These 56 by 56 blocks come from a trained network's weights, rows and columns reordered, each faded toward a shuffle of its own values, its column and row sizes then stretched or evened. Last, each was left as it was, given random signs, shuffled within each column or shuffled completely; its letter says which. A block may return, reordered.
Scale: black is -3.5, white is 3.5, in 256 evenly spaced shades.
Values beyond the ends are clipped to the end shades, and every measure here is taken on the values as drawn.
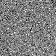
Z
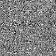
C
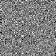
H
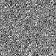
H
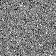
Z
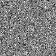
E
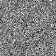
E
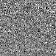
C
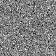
Z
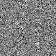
E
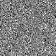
E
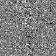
C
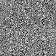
E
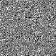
C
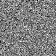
Z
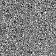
E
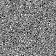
Z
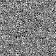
E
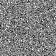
Z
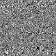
C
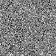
E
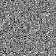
H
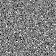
Z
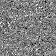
Z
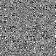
C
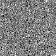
E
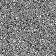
Z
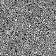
E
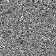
E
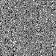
E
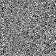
E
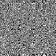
H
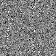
E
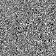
C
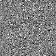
E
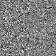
E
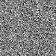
E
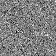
Z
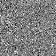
E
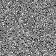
Z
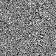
E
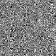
H
